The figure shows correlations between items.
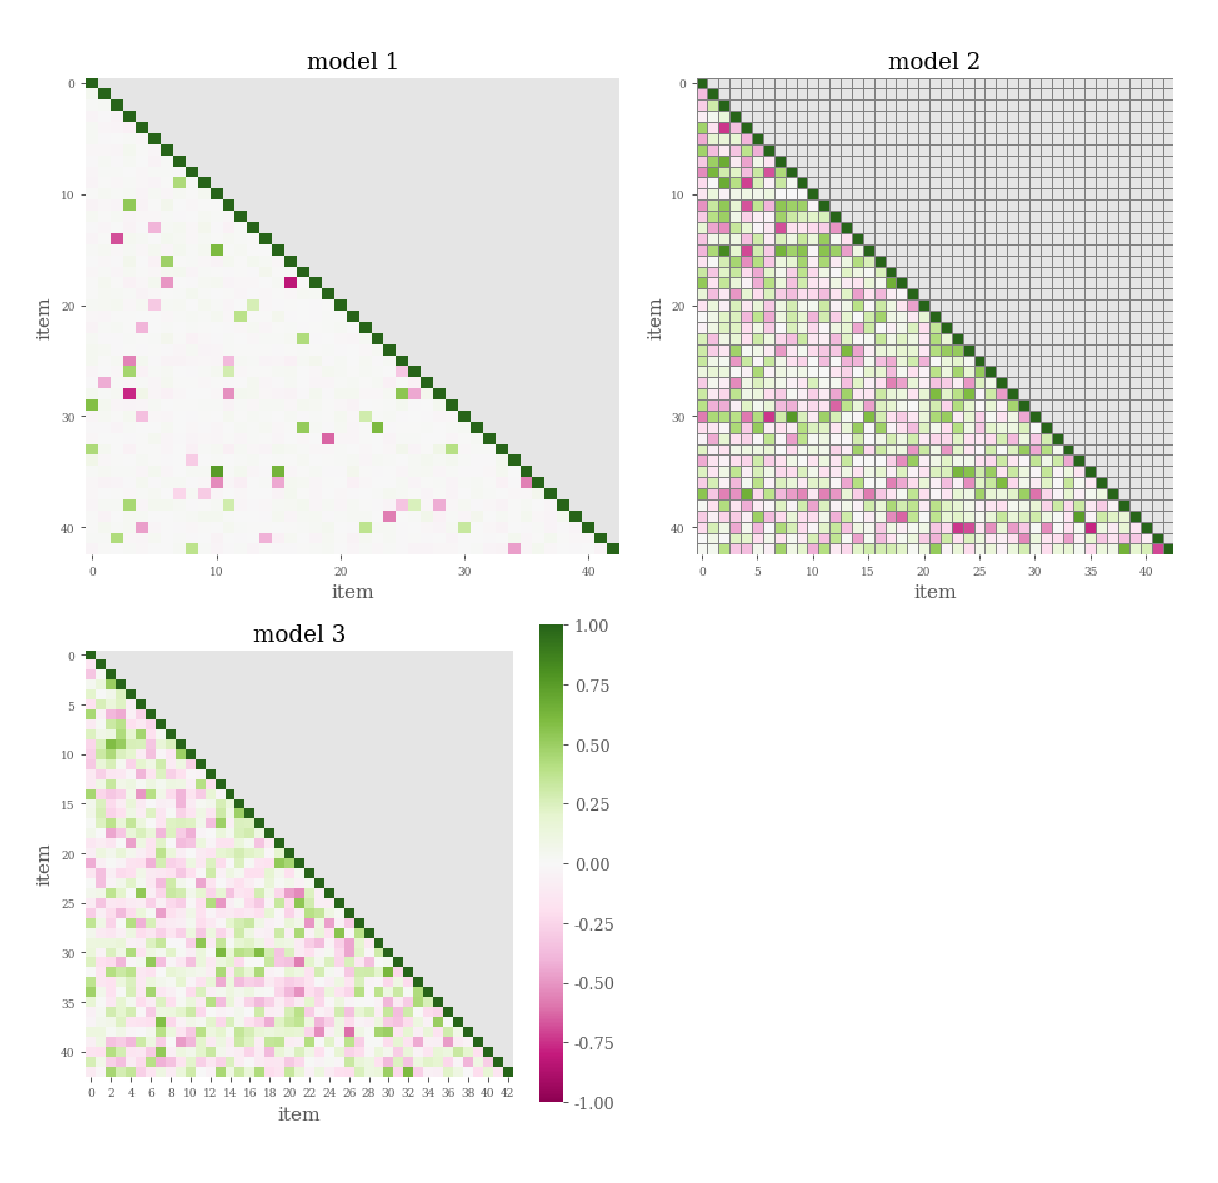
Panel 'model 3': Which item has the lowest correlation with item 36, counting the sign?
39
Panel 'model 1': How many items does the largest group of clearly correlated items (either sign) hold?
6
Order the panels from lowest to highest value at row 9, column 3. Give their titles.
model 1, model 2, model 3
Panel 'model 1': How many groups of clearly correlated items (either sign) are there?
14
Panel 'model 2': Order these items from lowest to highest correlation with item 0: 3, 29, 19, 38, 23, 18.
3, 38, 19, 23, 29, 18
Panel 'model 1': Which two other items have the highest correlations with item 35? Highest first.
10, 15
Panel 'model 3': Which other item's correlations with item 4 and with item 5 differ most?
27
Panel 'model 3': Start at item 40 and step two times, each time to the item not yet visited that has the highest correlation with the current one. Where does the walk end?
37
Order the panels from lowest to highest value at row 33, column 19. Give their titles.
model 2, model 3, model 1
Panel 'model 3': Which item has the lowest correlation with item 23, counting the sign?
38
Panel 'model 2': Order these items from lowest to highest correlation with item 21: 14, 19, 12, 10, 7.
10, 12, 19, 14, 7
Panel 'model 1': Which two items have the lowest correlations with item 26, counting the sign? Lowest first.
28, 25
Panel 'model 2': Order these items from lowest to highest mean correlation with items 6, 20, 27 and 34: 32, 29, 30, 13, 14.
30, 13, 29, 14, 32
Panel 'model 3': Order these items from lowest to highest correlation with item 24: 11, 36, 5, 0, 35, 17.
36, 35, 0, 11, 17, 5
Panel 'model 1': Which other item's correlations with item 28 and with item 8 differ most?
3
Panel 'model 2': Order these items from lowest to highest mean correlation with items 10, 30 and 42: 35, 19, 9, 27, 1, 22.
19, 35, 27, 22, 9, 1
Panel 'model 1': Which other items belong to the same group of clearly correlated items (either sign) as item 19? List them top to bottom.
32
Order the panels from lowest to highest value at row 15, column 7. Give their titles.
model 3, model 1, model 2
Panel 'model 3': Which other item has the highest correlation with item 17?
30
